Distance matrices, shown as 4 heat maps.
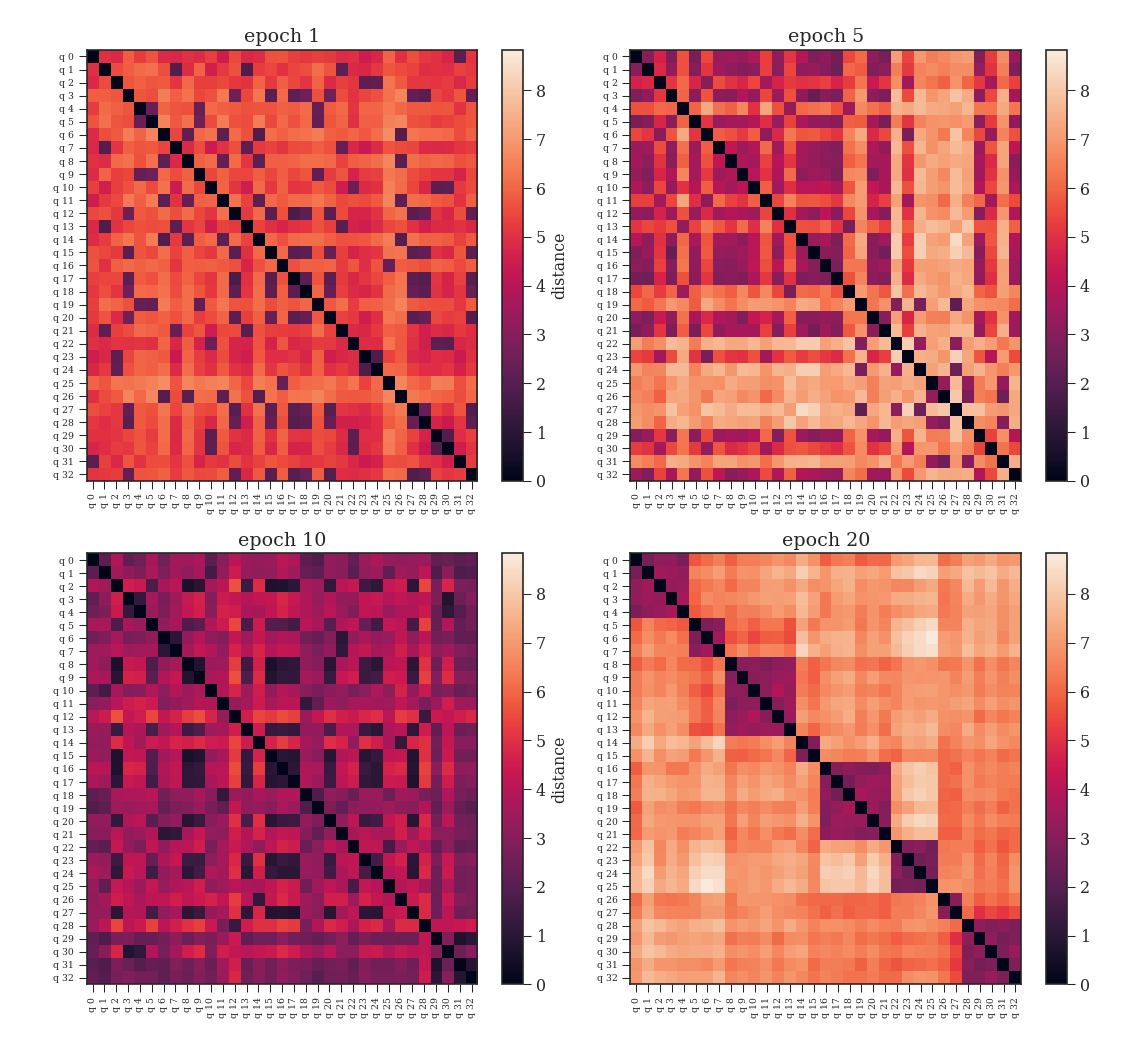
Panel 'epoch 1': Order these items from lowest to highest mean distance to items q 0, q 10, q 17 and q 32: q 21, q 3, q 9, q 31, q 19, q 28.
q 28, q 3, q 31, q 21, q 9, q 19
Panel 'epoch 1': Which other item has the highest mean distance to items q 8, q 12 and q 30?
q 25
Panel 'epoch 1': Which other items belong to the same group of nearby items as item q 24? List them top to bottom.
q 2, q 23
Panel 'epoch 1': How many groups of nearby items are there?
8
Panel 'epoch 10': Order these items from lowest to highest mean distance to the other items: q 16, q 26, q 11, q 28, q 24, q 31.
q 31, q 24, q 16, q 11, q 26, q 28
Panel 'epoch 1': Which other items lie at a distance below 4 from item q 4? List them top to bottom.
q 5, q 9, q 19
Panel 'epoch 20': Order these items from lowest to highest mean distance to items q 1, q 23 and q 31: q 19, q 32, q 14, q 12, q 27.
q 32, q 27, q 19, q 12, q 14
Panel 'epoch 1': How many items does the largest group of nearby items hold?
9
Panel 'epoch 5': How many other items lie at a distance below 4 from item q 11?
4
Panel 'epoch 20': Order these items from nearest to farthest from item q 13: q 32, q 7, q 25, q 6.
q 6, q 7, q 32, q 25
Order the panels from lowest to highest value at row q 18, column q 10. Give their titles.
epoch 10, epoch 1, epoch 5, epoch 20
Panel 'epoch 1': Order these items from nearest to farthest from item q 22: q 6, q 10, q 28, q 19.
q 10, q 28, q 19, q 6
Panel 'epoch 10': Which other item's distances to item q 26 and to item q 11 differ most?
q 14
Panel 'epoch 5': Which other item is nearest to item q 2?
q 6
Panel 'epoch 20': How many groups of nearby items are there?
8
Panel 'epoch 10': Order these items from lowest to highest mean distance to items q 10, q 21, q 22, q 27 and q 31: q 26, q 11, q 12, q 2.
q 2, q 11, q 26, q 12
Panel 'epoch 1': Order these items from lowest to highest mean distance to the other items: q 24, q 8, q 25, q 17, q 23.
q 17, q 23, q 24, q 8, q 25
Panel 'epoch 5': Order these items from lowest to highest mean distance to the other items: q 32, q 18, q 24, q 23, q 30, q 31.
q 32, q 30, q 23, q 18, q 31, q 24
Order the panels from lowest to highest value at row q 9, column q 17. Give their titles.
epoch 10, epoch 5, epoch 1, epoch 20
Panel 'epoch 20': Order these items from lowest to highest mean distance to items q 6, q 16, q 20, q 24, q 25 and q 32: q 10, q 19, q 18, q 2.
q 19, q 18, q 10, q 2
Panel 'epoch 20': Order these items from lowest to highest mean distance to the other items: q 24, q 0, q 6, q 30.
q 0, q 30, q 6, q 24
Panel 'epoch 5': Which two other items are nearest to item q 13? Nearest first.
q 18, q 4
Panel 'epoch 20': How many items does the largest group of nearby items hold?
6
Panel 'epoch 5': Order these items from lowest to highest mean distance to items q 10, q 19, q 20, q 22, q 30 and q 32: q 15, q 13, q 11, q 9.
q 9, q 15, q 11, q 13
